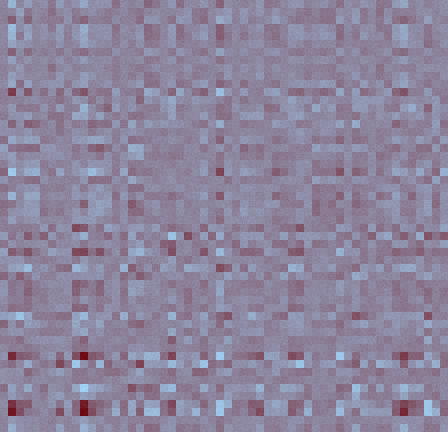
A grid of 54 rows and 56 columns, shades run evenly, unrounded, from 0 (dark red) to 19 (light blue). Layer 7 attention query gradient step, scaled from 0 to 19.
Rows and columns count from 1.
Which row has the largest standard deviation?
52
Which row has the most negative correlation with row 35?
48
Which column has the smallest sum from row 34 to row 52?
2
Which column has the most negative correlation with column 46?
3
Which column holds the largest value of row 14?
11
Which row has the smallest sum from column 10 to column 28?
32
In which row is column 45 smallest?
40
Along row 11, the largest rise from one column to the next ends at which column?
4
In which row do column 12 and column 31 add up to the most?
22
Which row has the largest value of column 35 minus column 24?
30
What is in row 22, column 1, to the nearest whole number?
9
